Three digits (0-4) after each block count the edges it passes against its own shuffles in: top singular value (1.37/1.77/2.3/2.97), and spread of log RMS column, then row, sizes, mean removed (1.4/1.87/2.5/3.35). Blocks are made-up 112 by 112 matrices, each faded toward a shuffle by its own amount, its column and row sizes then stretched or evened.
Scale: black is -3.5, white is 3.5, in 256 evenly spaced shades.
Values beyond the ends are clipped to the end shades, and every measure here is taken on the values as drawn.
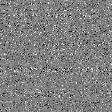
1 0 3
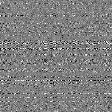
3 1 4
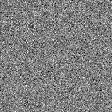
2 0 0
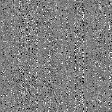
0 4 0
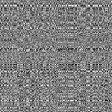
4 0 4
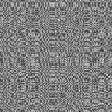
4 0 1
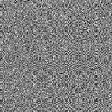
4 2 0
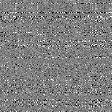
3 2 4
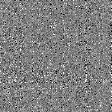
1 3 2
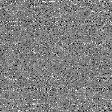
1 0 3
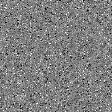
1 2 0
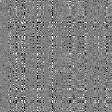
4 4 3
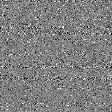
0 1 4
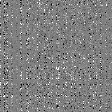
2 4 2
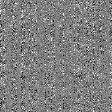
1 4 1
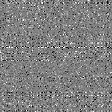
3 0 3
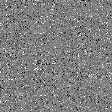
0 2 2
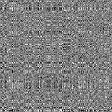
4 3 3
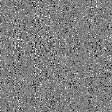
2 3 1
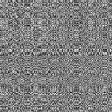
4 2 4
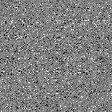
2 0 2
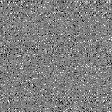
3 0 2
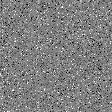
0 1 0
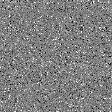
0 1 2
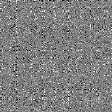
2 3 3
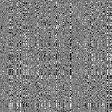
4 4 1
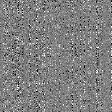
1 4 1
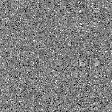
2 1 0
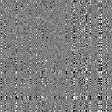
4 4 3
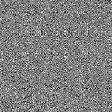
3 2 2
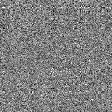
2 1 1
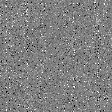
0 2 0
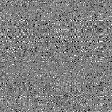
3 0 3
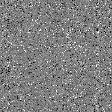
1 2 1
